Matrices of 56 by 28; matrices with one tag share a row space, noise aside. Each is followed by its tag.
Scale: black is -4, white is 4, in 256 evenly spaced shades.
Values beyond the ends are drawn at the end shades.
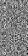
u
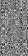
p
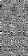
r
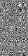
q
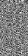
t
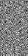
t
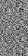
t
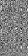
p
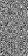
p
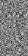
t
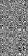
q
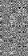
r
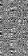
r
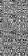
r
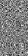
t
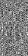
t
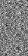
t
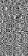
t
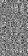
u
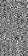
u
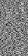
t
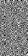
u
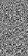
t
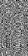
t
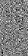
t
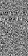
p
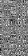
r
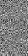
p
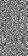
u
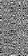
r
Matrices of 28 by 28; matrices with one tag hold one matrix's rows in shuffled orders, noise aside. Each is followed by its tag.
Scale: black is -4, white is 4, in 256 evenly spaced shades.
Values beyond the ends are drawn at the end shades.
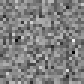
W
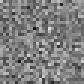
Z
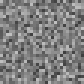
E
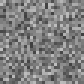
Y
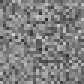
W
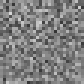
W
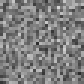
E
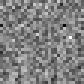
E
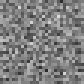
Z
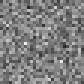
W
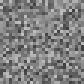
Y
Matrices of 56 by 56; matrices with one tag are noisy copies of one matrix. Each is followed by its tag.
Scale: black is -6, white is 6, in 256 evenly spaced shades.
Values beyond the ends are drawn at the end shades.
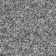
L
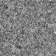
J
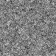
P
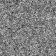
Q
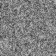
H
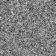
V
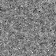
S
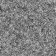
S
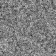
H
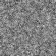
Q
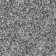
P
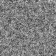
S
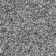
L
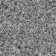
J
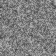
H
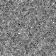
P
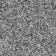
H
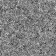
S
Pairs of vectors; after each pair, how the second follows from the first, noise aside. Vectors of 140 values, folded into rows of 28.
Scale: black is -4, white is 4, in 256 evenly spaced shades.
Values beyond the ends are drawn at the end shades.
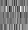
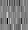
reversed, negated, partly zeroed.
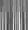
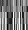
scaled up.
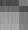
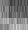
reversed, negated.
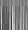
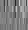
reversed, negated, partly zeroed.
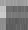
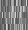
shuffled.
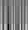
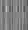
wrapped around, negated, shrunk.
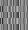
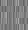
wrapped around, negated, shrunk.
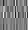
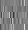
reversed, negated, partly zeroed.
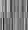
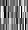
wrapped around, scaled up.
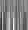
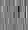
reversed, negated, partly zeroed.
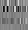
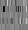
partly zeroed.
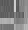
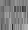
reversed, negated, partly zeroed.
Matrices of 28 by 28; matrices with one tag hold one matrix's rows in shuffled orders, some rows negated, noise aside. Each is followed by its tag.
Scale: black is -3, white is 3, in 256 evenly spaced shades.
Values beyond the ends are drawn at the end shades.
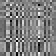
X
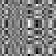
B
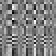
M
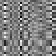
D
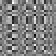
M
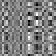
B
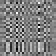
X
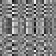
M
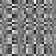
M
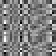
D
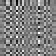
X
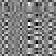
B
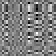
B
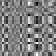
B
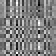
X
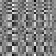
M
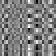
B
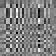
X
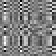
D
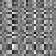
M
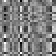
D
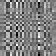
X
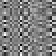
D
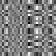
B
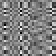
D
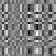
B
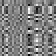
B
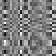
D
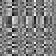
M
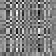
X
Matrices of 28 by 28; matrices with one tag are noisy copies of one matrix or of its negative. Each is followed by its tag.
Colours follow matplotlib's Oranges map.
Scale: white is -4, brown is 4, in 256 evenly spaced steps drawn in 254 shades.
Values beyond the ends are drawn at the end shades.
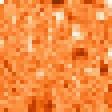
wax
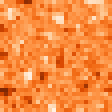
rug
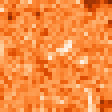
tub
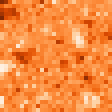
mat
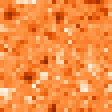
rug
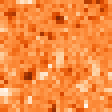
rug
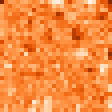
wax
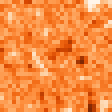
tub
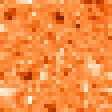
rug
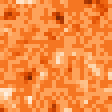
rug
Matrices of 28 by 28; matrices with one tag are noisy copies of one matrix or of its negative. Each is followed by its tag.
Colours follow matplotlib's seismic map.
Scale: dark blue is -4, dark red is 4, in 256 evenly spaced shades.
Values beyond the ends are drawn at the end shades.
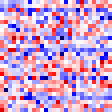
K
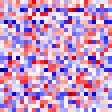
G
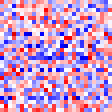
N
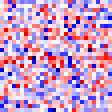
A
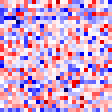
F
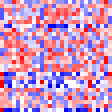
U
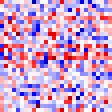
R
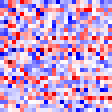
K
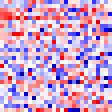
F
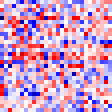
R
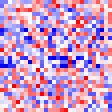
A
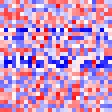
A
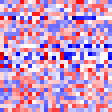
R
